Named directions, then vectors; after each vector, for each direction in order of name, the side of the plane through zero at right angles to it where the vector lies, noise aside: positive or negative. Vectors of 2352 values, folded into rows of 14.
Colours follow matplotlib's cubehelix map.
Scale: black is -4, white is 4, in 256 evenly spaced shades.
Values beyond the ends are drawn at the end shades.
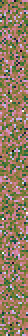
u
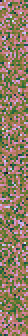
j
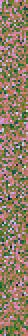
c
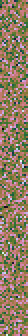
negative, negative, positive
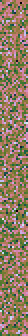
positive, positive, positive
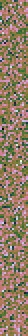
negative, negative, positive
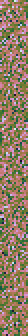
positive, positive, negative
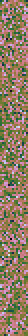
negative, positive, negative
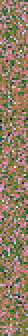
negative, positive, negative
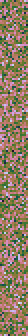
positive, negative, positive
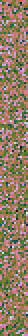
positive, positive, positive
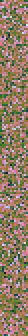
negative, positive, negative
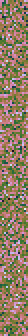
positive, negative, positive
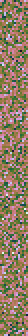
positive, negative, positive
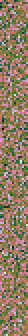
negative, negative, positive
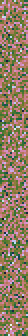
negative, positive, negative
